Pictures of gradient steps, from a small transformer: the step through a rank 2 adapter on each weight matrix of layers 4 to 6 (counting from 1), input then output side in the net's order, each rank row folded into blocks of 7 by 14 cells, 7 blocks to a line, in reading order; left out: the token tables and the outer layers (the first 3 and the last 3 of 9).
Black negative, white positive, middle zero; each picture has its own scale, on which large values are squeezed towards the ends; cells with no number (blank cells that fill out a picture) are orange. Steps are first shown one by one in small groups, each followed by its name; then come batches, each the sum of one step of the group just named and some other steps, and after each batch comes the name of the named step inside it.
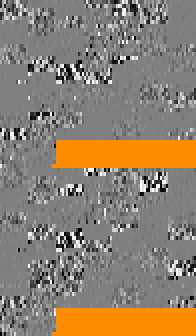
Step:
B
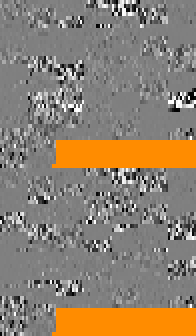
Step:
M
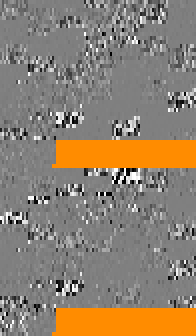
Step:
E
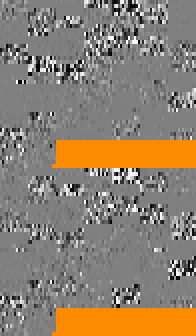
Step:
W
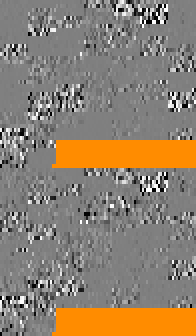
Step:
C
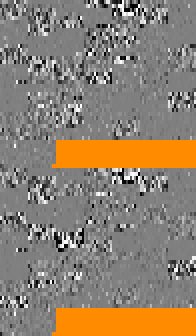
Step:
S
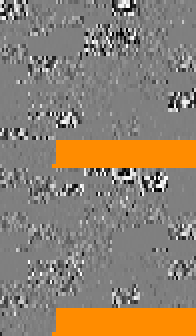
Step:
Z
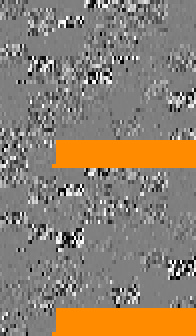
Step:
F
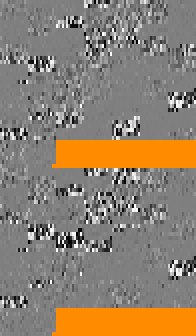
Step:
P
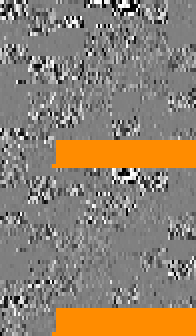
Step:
Z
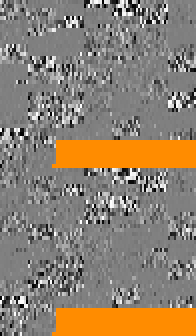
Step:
C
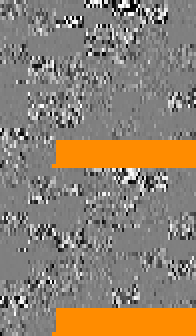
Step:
S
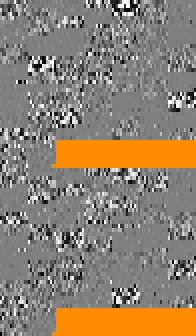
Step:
F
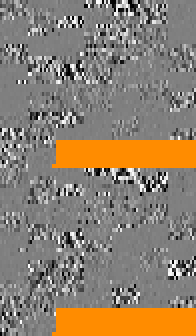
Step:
B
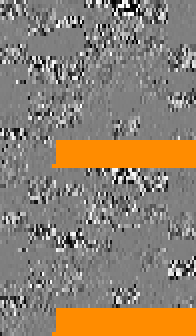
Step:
P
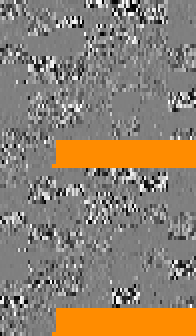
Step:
M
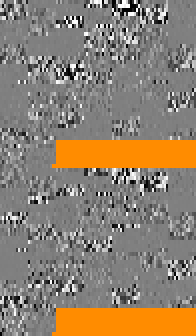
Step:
E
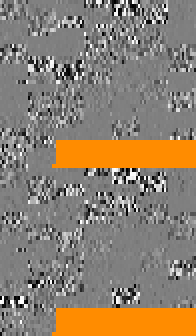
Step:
C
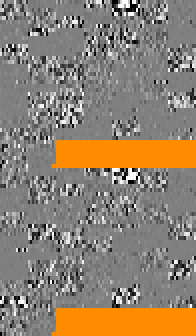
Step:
Z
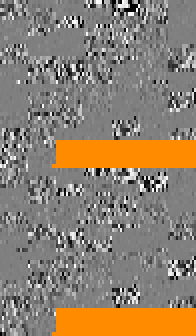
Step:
B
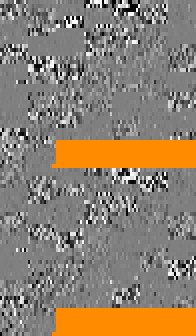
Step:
C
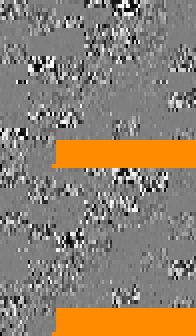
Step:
P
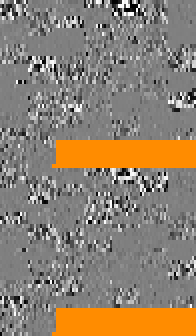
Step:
M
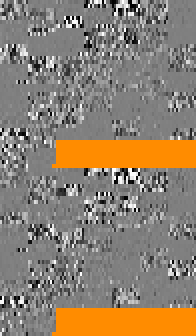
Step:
P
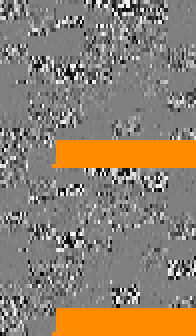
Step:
F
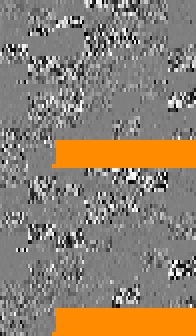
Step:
P
